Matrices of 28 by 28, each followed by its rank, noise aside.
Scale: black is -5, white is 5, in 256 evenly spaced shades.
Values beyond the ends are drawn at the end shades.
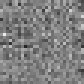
six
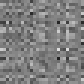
three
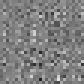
four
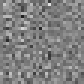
four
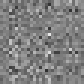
four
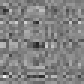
three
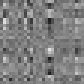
two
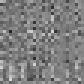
four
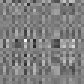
two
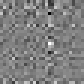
three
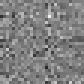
six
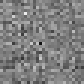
six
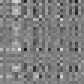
two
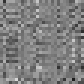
four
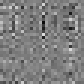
three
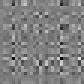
two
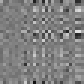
two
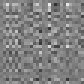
two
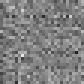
six
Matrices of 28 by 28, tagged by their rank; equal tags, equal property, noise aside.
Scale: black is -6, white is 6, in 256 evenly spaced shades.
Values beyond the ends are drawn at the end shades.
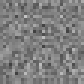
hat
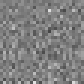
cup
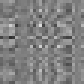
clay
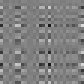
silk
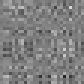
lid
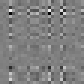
silk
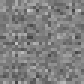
hat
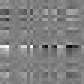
silk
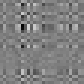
silk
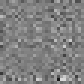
cup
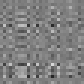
clay
